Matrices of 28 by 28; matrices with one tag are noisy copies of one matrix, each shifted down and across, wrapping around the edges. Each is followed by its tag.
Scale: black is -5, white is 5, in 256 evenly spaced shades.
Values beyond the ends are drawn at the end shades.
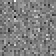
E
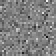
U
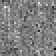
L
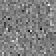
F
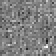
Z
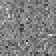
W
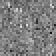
L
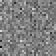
E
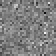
U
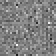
E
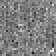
Z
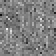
L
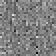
E
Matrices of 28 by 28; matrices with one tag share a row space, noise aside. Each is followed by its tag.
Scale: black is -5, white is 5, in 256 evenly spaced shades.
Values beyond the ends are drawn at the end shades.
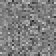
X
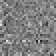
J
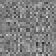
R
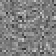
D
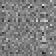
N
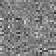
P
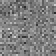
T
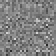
R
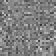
J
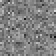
P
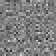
R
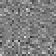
X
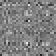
J
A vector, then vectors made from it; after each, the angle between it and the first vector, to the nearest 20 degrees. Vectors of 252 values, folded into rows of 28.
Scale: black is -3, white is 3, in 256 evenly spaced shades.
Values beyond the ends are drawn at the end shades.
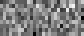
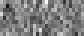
120 degrees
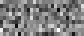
120 degrees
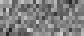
100 degrees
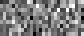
20 degrees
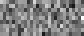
160 degrees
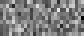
20 degrees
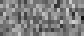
40 degrees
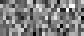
20 degrees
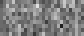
40 degrees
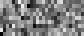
100 degrees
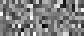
120 degrees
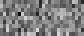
100 degrees
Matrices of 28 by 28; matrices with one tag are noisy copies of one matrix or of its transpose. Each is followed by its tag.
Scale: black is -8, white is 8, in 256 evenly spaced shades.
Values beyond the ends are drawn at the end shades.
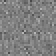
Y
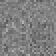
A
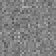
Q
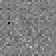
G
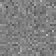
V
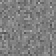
Y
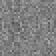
Q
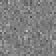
Y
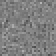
A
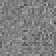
A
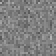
Y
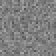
Q
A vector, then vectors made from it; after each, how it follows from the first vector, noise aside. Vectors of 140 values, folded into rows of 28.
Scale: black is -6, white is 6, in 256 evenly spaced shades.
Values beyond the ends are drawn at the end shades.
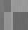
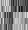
negated, scaled up.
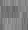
wrapped around, negated, shrunk.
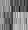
negated, scaled up.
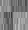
negated.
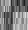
negated, scaled up.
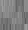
wrapped around, negated, shrunk.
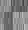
negated.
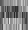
wrapped around, negated, scaled up.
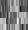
wrapped around, scaled up.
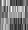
wrapped around, scaled up.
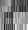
negated, scaled up.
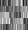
wrapped around, scaled up.
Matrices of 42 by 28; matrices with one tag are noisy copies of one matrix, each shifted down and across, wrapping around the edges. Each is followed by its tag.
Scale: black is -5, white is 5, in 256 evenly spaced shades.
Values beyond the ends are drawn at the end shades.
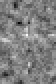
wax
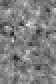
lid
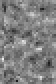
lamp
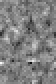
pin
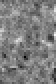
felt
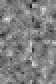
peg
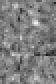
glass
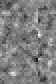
peg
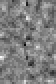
peg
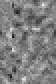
peg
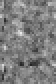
glass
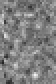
peg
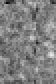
glass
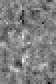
felt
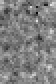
lid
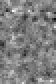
lid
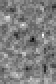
lamp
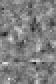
pin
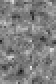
lamp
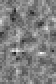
pin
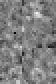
glass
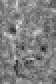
felt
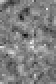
wax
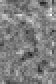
wax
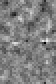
pin
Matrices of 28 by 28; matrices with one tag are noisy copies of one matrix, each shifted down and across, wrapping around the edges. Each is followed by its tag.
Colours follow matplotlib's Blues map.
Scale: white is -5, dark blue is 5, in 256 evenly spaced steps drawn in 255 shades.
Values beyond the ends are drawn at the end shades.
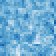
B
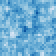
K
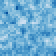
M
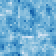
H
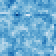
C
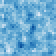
K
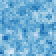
M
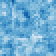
H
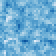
C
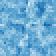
C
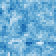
C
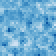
M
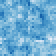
H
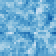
C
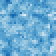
C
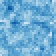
C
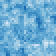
H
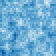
K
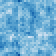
H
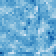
C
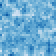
M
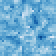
C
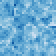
B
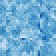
B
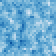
K
